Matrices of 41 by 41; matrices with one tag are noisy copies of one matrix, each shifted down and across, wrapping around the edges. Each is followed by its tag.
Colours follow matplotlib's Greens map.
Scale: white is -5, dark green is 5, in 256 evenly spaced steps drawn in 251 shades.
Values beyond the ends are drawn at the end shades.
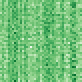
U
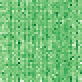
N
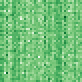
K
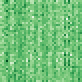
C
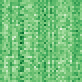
U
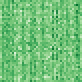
C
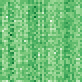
U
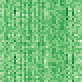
N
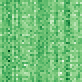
U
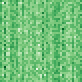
K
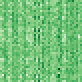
C
